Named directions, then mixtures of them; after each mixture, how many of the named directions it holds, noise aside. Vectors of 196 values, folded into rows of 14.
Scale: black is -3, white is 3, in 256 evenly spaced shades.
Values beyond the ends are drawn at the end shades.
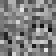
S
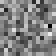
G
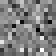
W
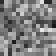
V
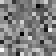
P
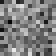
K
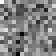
three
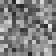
two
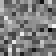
two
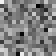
two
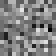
one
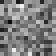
one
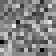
two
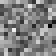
three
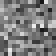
three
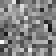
four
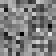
three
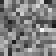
one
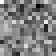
three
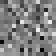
one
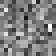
two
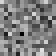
four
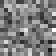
four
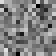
two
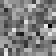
two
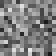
four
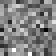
three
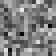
four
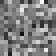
two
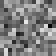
two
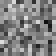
four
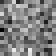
one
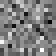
one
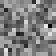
two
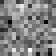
two
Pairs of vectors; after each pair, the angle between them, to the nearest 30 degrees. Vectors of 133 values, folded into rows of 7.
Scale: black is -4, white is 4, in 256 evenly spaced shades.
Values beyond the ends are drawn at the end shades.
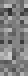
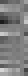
90 degrees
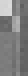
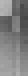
60 degrees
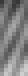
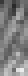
30 degrees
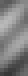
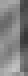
120 degrees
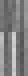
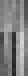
150 degrees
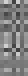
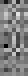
150 degrees
